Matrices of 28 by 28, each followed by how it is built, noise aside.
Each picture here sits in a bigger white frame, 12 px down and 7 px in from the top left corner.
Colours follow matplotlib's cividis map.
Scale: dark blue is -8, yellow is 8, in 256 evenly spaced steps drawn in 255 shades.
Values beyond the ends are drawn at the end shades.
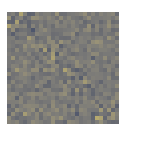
block diagonal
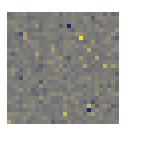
sparse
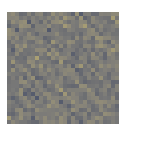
Toeplitz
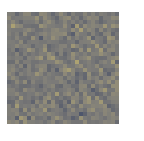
Toeplitz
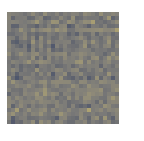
blocks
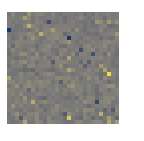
sparse
